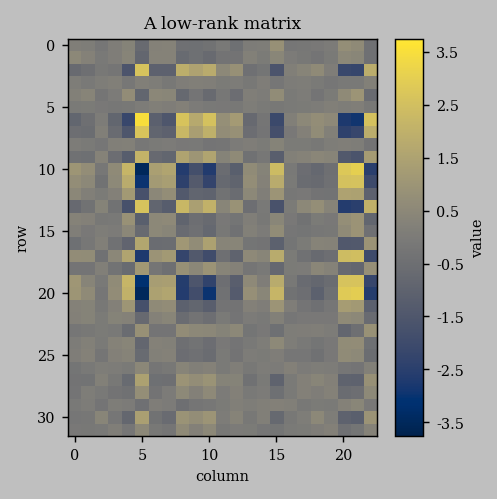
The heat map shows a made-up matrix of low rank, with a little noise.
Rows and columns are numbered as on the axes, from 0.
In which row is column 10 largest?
6
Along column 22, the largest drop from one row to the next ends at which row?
10
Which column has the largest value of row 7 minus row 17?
5
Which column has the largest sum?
21
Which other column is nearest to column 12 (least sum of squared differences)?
18
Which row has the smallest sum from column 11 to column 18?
25
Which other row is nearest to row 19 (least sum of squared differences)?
11
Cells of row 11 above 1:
6
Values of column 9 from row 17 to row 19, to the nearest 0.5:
-1.5 0.5 -1.5
